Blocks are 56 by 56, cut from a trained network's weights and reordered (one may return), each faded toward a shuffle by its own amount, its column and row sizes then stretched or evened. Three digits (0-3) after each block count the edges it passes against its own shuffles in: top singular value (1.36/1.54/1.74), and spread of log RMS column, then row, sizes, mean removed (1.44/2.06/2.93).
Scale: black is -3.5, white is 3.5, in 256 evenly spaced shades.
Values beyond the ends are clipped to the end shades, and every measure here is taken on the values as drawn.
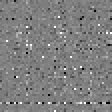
2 1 2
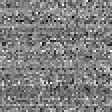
2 1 1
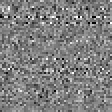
2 0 2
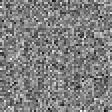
2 0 0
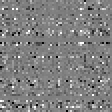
0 2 3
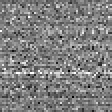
2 0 1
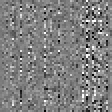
2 3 0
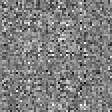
2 2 1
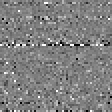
2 0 2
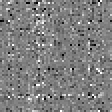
0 2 2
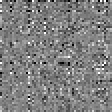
3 2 2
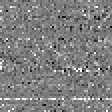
1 0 2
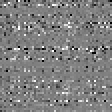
1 1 3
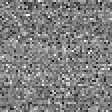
0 0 0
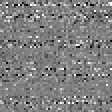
2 0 3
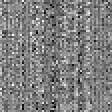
3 2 0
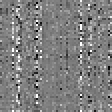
2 3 1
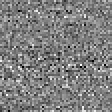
1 0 2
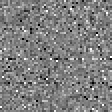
0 0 1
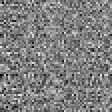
3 1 1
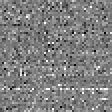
1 1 1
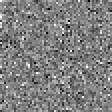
0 1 0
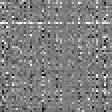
2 3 1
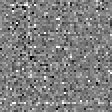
0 1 0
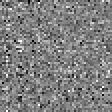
2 1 1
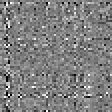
3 2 2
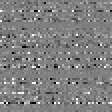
1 1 3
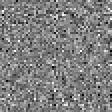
1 1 1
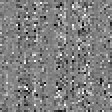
0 3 1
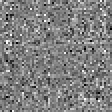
0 2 1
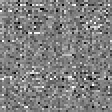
1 0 2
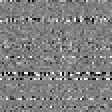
3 0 3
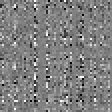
2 3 2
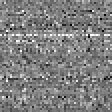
2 0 2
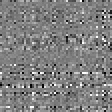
3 2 3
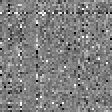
2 2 0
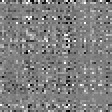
2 2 3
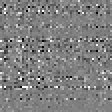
1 1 3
